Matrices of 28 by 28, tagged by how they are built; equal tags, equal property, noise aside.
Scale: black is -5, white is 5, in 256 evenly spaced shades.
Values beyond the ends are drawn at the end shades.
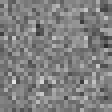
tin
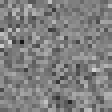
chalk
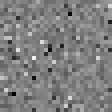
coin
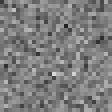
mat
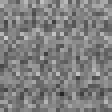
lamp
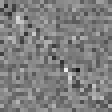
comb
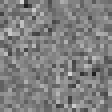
chalk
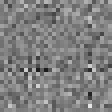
tin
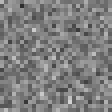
mat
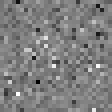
coin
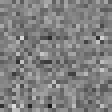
tin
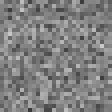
lamp
